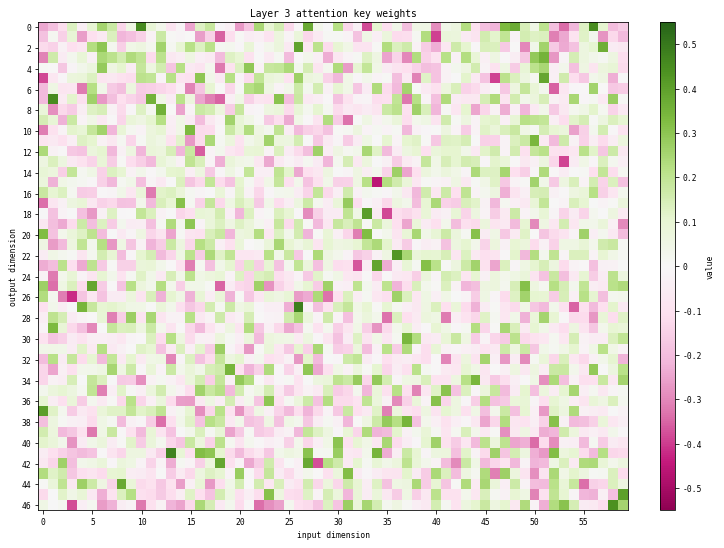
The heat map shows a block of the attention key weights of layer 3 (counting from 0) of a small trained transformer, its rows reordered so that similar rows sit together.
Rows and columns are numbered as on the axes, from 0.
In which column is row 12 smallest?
16
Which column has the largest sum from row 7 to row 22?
24
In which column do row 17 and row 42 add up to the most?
27
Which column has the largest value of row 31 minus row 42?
28
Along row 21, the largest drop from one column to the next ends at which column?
7
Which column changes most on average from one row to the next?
35
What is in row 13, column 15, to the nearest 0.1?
0.2
